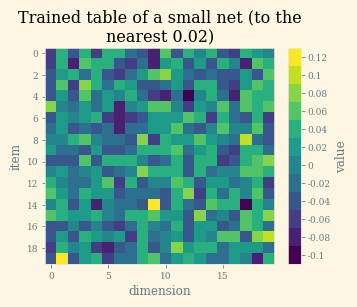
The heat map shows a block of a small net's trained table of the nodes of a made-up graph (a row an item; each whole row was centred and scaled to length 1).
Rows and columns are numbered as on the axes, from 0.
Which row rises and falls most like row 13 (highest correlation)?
12
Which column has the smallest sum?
6
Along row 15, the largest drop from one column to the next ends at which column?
14
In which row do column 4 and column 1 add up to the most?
19
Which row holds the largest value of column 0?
5
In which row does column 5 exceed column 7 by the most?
1
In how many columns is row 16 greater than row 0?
10
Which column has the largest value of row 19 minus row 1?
9
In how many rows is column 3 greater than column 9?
9
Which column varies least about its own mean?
11
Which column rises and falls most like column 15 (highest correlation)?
16
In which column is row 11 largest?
8
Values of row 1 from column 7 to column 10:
-0.06 -0.02 -0.08 0.02
